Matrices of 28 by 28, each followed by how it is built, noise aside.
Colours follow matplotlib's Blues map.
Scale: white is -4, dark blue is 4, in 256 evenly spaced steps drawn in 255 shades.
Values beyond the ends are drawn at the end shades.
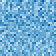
repeating columns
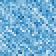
Toeplitz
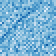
Hankel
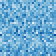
repeating columns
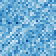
Hankel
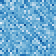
Toeplitz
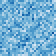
Hankel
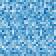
repeating columns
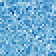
diagonal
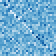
diagonal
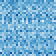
repeating columns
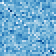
diagonal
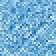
Hankel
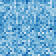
repeating columns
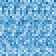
repeating columns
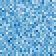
Toeplitz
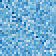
diagonal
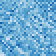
Toeplitz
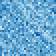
Toeplitz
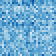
blocks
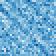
Toeplitz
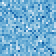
diagonal
